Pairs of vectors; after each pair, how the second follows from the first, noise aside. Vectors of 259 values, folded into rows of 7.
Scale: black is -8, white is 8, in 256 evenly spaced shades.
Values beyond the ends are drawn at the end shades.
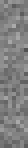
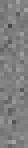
reversed, negated, partly zeroed.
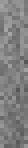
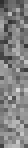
negated, scaled up.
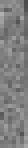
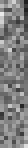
scaled up.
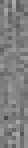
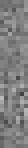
wrapped around.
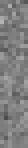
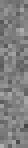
reversed, negated.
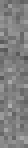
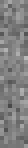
negated.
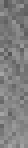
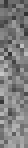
scaled up.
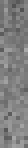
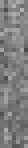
negated.
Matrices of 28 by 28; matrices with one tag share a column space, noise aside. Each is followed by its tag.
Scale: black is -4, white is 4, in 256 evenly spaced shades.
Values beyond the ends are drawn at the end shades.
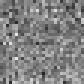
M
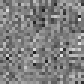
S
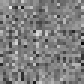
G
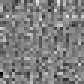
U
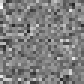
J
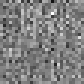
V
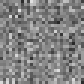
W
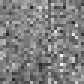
G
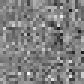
U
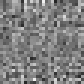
U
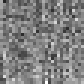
W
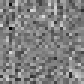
U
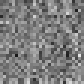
W
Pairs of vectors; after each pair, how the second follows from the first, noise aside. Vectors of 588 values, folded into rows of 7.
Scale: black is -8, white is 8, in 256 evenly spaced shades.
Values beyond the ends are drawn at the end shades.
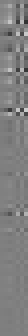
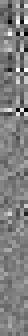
negated, scaled up.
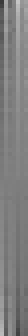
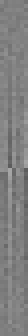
wrapped around, negated, shrunk.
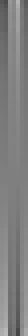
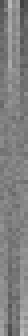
reversed, negated.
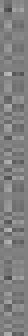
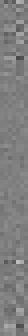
reversed, partly zeroed.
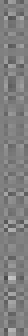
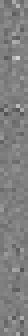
reversed, partly zeroed.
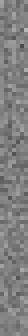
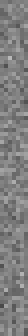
reversed, negated.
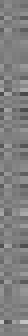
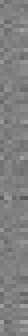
wrapped around, negated, shrunk.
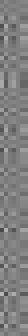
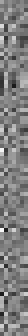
negated, scaled up.
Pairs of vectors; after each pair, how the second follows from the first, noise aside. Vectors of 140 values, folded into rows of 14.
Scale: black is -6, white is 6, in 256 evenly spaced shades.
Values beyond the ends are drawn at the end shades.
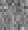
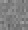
reversed, shrunk.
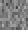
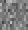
reversed, negated.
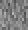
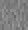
reversed, negated, shrunk.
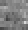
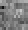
reversed, negated.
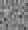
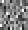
reversed, negated, scaled up.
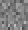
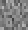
reversed.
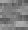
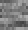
negated.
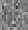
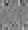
wrapped around, partly zeroed.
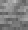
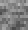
reversed, negated.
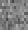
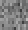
reversed.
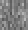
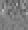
reversed, partly zeroed.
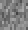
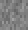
shrunk.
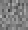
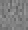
shrunk.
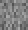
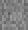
wrapped around, negated, shrunk.
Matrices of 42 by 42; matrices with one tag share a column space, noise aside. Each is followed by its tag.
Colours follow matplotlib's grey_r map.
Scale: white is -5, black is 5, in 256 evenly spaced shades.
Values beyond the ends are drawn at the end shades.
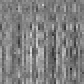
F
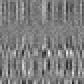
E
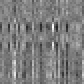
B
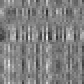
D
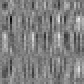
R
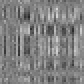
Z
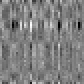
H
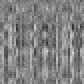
F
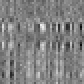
B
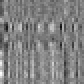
B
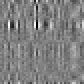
H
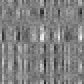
D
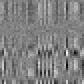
E
